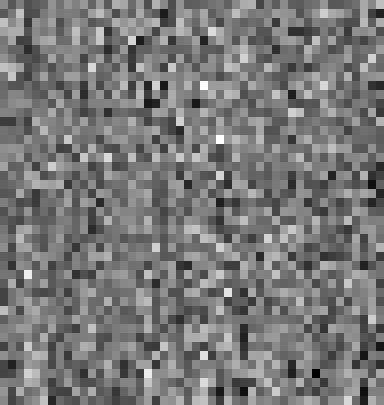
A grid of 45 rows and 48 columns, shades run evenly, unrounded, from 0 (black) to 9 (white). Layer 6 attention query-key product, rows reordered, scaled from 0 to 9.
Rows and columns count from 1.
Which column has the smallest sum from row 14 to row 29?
21
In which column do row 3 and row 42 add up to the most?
19
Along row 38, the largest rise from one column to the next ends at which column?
32
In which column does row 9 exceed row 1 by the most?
2
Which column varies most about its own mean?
28
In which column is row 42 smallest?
40
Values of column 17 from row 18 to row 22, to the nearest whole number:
7 4 4 6 5
